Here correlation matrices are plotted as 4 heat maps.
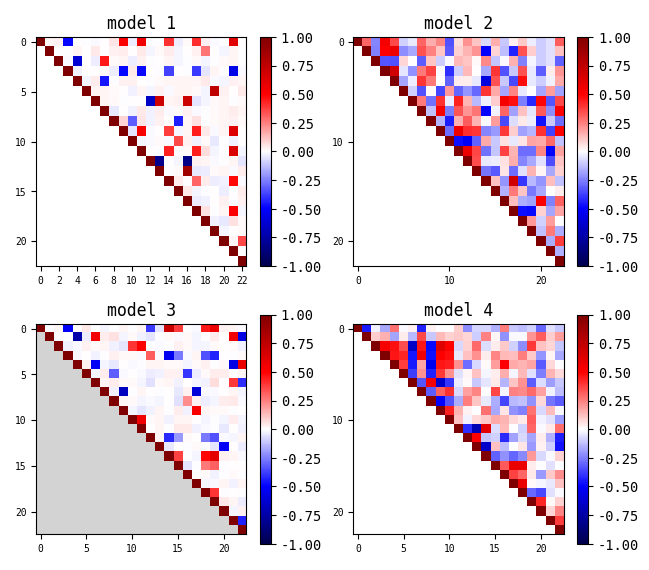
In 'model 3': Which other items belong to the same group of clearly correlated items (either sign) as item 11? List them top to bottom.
2, 10
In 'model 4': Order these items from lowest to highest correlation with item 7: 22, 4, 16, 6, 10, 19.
6, 22, 16, 4, 19, 10
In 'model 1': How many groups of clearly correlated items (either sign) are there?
7
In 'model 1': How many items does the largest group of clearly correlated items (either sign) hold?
7
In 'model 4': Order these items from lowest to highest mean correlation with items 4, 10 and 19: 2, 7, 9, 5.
5, 7, 9, 2
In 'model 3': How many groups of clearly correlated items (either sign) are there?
6
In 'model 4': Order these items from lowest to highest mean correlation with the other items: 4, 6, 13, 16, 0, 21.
6, 0, 13, 21, 16, 4
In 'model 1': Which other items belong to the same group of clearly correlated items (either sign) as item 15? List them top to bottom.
8, 10
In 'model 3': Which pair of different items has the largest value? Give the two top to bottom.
0, 14
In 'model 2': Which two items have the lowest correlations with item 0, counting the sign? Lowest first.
10, 2
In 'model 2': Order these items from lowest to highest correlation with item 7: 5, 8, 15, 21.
5, 21, 8, 15
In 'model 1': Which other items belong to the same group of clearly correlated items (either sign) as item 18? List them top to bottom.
1
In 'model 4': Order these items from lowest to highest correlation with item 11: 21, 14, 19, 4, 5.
5, 21, 4, 19, 14
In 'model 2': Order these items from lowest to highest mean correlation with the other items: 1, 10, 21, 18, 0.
10, 21, 18, 1, 0
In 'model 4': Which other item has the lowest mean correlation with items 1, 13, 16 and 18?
14
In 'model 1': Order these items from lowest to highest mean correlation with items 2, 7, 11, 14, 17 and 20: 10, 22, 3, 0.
3, 10, 22, 0
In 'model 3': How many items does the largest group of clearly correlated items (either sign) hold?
7
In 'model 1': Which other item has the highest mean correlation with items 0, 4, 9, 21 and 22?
11
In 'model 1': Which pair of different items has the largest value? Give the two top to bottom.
13, 16
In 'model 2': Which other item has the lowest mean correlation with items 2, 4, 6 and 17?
19
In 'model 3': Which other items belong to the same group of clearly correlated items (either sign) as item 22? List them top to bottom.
1, 4, 6, 21
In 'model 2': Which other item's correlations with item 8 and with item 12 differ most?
9
